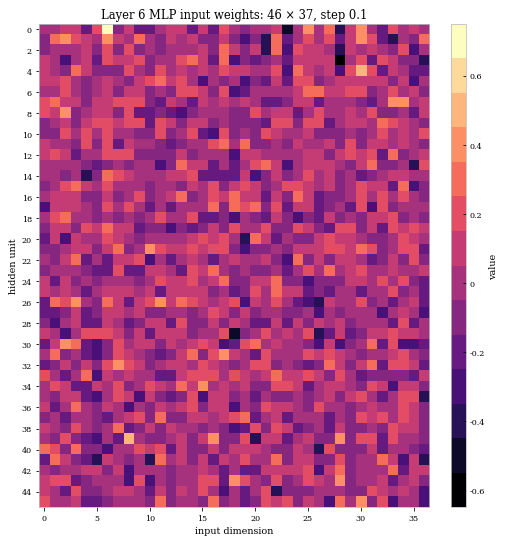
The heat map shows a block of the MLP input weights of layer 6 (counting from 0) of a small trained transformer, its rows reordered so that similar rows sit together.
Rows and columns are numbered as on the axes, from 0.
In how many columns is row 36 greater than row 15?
11
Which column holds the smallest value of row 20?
19
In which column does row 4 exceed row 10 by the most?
30
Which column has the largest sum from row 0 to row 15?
6
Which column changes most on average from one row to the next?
18
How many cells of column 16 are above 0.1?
12
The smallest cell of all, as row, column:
3, 28
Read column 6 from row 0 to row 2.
0.7 0.4 0.2
